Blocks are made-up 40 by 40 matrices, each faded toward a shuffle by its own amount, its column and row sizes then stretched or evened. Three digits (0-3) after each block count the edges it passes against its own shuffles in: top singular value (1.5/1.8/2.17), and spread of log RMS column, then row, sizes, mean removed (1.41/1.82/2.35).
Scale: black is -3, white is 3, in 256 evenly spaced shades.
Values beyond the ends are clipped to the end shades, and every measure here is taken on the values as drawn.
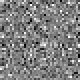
2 1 1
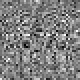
2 0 2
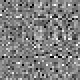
2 0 1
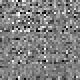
0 2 3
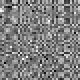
3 0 1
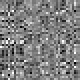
3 3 1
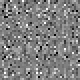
1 2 1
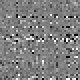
1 2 3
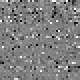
0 0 3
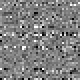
2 2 3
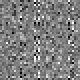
2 3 0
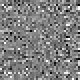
2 2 1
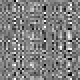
3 3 0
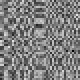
3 1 0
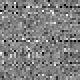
2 1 2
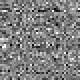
2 0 2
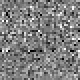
0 1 2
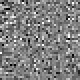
0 3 1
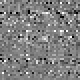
0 0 3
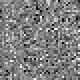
0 2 0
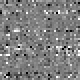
0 1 3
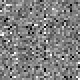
1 1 1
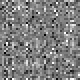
2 2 0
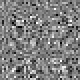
2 1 2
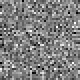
1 0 1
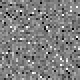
0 0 0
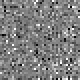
1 1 2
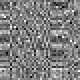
3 0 1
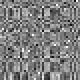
3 1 1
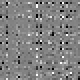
2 3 3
